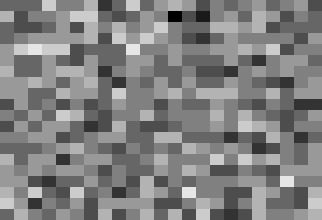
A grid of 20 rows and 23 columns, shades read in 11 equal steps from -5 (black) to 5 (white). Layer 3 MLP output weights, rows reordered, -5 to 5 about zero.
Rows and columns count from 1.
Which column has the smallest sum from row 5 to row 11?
8
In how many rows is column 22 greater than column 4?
4
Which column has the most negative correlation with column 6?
13
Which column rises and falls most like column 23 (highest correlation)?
15
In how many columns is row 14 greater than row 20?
8
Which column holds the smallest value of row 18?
9
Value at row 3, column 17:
2
